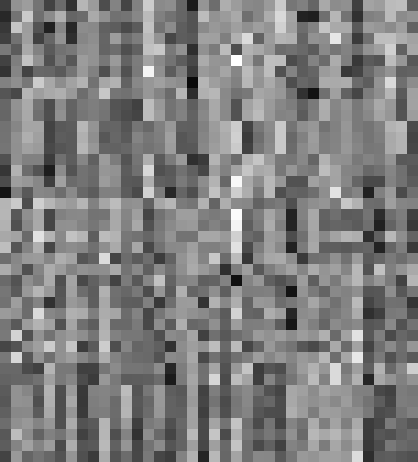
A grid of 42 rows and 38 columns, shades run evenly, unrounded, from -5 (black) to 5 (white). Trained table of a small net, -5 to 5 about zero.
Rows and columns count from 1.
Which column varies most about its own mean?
22
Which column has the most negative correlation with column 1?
14
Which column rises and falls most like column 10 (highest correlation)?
7
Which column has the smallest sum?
34
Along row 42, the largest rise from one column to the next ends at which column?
20
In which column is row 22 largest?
4
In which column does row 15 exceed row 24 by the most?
23
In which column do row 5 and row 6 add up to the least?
18
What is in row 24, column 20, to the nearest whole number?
3
